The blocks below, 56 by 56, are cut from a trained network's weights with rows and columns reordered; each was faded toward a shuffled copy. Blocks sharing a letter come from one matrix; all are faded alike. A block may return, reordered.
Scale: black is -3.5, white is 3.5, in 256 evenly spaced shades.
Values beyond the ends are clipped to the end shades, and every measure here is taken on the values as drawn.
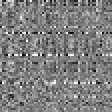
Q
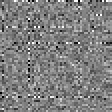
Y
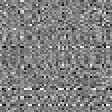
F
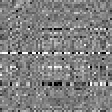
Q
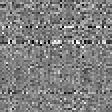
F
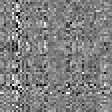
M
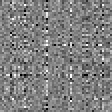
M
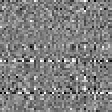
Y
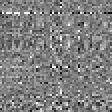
Y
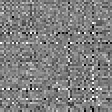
Y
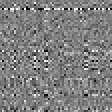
Y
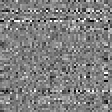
F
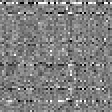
Q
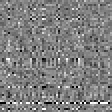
Y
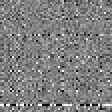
Y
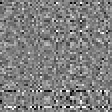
Y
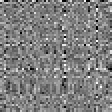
M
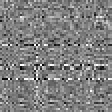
Q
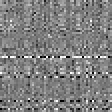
Q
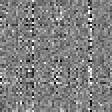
M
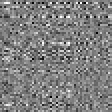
F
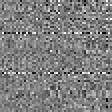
Y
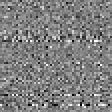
F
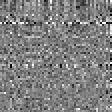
Y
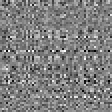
F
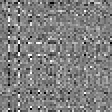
M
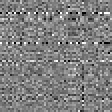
Q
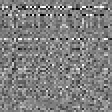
Q
